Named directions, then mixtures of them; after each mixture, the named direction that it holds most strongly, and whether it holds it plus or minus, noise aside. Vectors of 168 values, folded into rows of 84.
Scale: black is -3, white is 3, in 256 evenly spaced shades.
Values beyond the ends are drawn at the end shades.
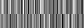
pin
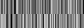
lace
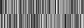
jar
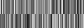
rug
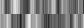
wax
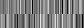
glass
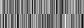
jar, minus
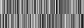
jar, minus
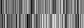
rug, plus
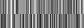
lace, minus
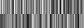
rug, plus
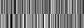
lace, plus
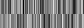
pin, minus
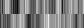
wax, minus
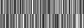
glass, minus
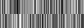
jar, minus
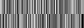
jar, minus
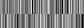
glass, plus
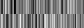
lace, plus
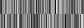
jar, plus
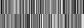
rug, plus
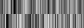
wax, minus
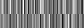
pin, plus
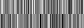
pin, plus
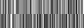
lace, minus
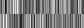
jar, plus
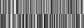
lace, minus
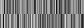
jar, minus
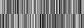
jar, minus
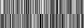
pin, plus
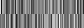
rug, plus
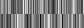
pin, plus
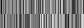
jar, plus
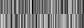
lace, plus
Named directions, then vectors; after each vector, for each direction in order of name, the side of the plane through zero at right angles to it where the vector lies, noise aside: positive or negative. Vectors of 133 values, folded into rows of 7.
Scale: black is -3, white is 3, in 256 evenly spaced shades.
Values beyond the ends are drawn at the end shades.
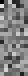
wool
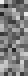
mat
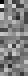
negative, positive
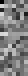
negative, positive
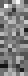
negative, negative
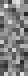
negative, negative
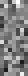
negative, negative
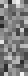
negative, negative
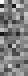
positive, negative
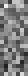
negative, negative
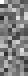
positive, negative
